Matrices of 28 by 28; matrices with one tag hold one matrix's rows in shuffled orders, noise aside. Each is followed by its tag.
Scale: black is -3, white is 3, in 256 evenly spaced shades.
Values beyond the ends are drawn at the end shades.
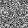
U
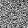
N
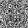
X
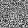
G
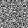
N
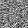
U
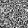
U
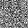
X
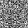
X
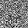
X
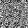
X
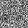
G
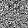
X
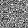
G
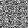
X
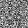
X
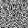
N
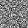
N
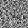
N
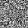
U
